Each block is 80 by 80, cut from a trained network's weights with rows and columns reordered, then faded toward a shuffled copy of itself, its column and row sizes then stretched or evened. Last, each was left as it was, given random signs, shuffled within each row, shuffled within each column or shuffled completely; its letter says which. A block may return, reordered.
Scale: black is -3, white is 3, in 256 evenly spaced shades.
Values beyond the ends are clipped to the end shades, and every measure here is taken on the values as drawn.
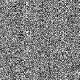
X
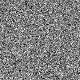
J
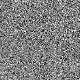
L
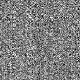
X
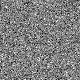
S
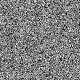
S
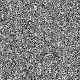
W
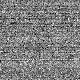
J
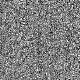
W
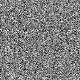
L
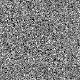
L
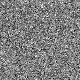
S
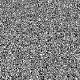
X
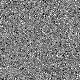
J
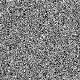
W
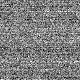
J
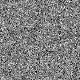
W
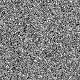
S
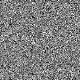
L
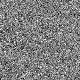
S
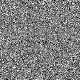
J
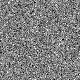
S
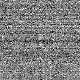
X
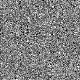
L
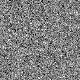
W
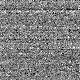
J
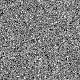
S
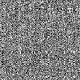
X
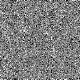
L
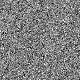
W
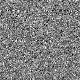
J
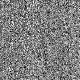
W
